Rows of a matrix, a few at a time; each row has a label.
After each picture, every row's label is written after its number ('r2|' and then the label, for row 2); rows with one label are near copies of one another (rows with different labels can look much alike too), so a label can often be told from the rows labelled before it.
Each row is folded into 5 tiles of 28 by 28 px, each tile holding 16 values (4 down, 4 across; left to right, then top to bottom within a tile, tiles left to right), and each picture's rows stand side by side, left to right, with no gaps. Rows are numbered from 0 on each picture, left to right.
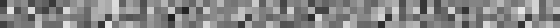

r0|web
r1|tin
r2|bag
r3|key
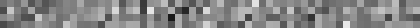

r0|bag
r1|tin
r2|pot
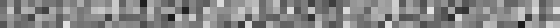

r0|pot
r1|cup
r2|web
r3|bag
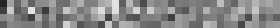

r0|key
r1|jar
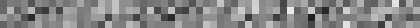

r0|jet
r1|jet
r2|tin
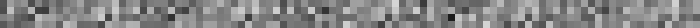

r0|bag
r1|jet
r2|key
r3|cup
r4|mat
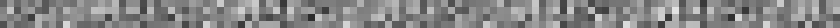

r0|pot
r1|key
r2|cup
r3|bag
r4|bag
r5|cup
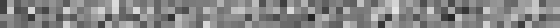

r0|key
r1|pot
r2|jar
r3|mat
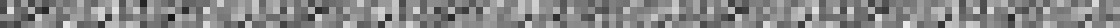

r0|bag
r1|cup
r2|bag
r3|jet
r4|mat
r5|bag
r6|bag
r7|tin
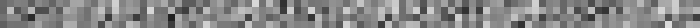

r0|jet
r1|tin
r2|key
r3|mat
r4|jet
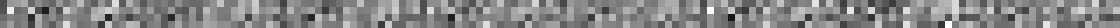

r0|tin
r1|jet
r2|cup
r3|tin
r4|cup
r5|tin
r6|web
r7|pot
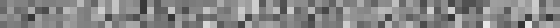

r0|jet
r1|key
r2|tin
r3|web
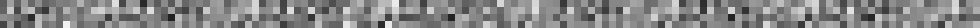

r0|pot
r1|mat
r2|web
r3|jar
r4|mat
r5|key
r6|mat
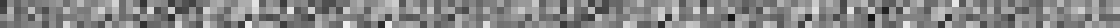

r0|key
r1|web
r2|web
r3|pot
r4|bag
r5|jar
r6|tin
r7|pot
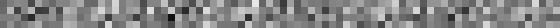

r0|jet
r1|tin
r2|key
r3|tin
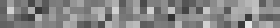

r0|bag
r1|web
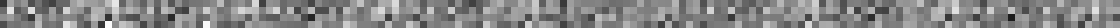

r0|web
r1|pot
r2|jet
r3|web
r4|cup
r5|web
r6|jet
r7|jar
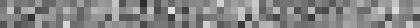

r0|pot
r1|key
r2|jet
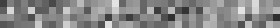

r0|web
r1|jet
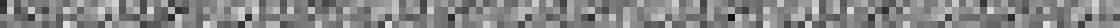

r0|key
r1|bag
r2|web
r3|tin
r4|cup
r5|cup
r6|tin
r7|jar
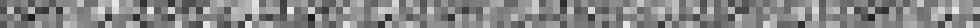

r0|jet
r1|web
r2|tin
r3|mat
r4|key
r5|bag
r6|jet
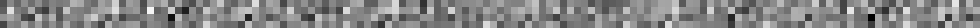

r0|mat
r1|tin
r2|mat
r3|key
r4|web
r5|tin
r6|tin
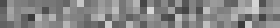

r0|cup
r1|mat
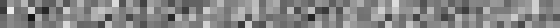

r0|tin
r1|cup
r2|jet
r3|mat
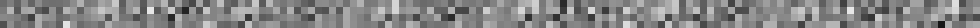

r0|pot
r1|tin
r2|jet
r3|jet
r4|key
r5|bag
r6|mat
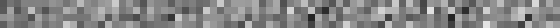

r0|key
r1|cup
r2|tin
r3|tin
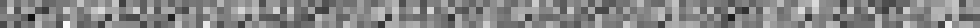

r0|pot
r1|pot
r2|bag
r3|tin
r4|bag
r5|jet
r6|web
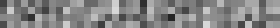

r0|mat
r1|cup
